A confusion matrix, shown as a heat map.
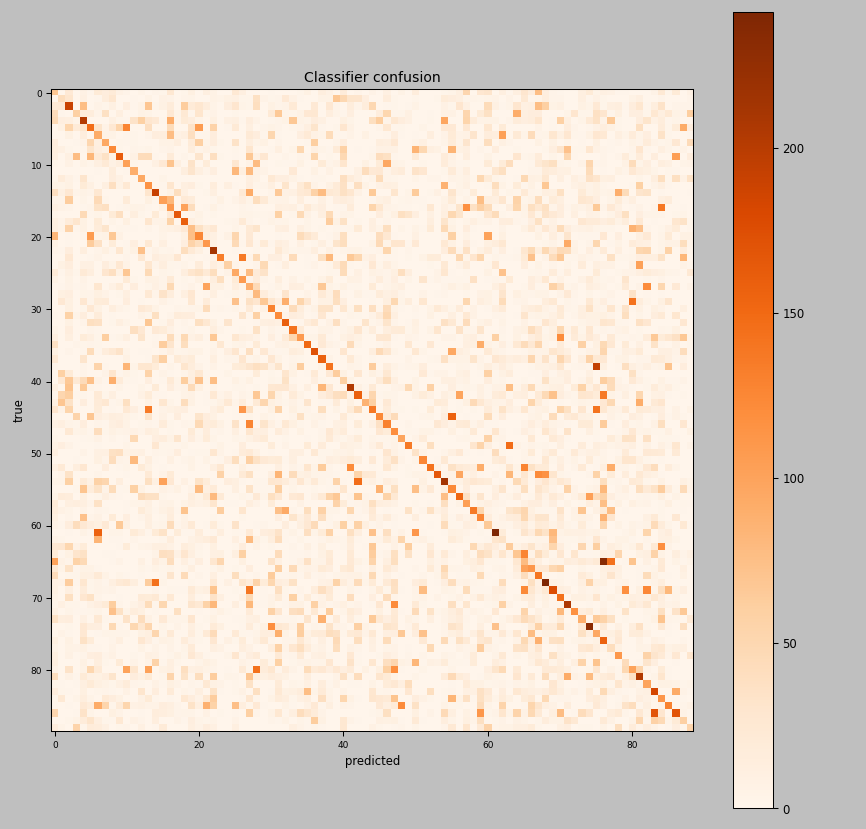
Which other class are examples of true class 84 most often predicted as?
55
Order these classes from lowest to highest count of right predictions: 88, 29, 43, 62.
62, 88, 29, 43
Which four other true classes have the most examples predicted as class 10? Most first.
5, 80, 38, 25
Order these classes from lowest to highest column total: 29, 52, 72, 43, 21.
43, 72, 29, 52, 21
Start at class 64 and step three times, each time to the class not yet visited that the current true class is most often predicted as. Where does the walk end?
67
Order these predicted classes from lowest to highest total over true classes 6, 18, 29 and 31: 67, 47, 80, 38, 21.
21, 67, 47, 38, 80
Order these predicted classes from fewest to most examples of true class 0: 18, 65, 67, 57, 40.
18, 40, 65, 57, 67
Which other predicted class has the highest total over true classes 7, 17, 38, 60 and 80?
75
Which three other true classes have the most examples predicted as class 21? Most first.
27, 85, 71
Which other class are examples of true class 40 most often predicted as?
8
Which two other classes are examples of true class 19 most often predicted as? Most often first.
80, 81
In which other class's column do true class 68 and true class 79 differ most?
14
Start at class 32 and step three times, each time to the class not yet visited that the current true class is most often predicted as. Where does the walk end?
42
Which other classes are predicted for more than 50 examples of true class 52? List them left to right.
37, 41, 59, 65, 77
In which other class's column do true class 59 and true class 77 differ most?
76
